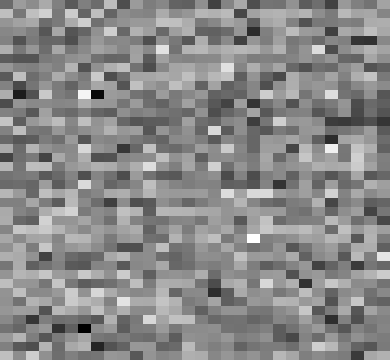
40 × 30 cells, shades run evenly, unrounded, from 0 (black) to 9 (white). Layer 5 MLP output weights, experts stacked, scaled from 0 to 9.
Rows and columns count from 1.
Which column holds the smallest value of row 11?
8
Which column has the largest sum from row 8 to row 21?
7
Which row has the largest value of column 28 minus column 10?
17
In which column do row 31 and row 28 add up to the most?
4
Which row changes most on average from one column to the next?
11
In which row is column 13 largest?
6
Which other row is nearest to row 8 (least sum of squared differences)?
24
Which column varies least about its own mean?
16
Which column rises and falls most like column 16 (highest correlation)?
20
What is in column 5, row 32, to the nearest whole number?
7
